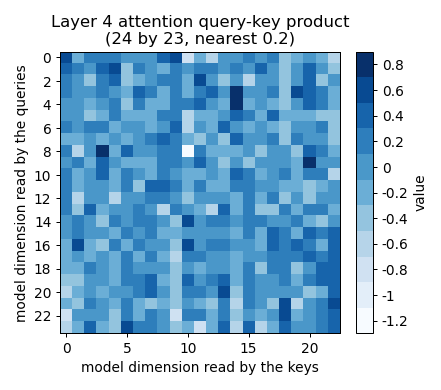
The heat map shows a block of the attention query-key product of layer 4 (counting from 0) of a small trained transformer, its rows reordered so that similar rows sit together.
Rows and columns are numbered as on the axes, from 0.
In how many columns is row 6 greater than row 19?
8
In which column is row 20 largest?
13
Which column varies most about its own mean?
10
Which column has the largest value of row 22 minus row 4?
18
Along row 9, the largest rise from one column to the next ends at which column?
20
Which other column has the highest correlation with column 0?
9
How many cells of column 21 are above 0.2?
2
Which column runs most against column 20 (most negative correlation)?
15
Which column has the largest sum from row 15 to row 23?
22
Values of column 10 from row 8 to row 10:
-1.2 0 -0.2
